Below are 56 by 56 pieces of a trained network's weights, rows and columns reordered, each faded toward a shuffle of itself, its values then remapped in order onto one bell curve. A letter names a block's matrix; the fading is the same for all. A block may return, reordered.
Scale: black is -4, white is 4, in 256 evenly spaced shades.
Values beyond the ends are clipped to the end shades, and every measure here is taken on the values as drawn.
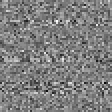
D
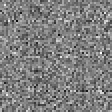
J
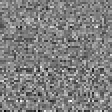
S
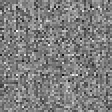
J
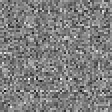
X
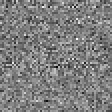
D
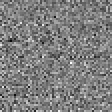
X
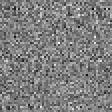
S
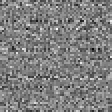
S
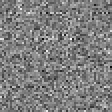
X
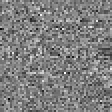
D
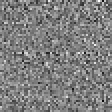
X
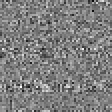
D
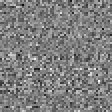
D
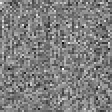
J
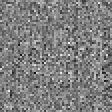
J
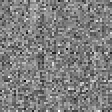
J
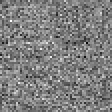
S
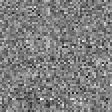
D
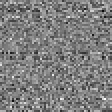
S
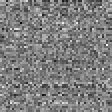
S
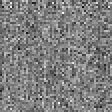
J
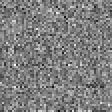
J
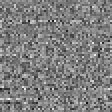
D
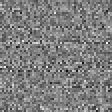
S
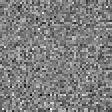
D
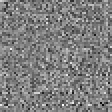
X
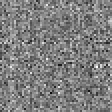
J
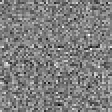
S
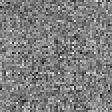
J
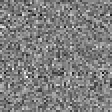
X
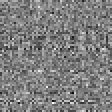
S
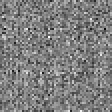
J
